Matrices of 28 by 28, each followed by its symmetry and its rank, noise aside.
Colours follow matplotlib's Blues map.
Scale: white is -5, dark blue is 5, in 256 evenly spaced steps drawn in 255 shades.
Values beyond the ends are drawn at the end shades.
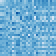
no symmetry, rank four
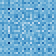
symmetric, rank three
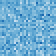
antisymmetric, rank four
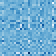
no symmetry, rank four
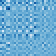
symmetric, rank two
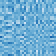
antisymmetric, rank four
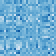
no symmetry, rank three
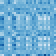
no symmetry, rank two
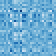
antisymmetric, rank two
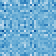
antisymmetric, rank two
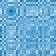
symmetric, rank two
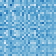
no symmetry, rank three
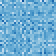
no symmetry, rank four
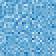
symmetric, rank four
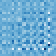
symmetric, rank two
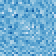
symmetric, rank four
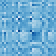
symmetric, rank two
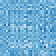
no symmetry, rank four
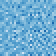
antisymmetric, rank four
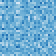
no symmetry, rank three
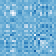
symmetric, rank three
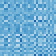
symmetric, rank two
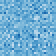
antisymmetric, rank four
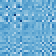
symmetric, rank two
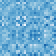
symmetric, rank three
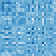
symmetric, rank three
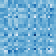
symmetric, rank two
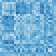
symmetric, rank four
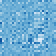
no symmetry, rank four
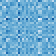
no symmetry, rank two
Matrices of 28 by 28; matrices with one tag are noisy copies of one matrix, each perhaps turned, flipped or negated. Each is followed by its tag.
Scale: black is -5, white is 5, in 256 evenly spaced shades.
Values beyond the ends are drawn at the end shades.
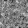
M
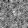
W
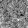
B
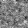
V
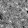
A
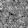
W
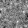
A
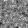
M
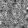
M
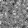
M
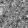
A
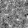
V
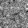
W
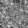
A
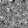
V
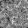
B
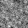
A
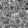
W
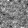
M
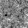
B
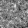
B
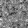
W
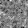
M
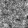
V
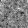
B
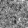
B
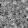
M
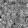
M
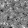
V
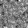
M
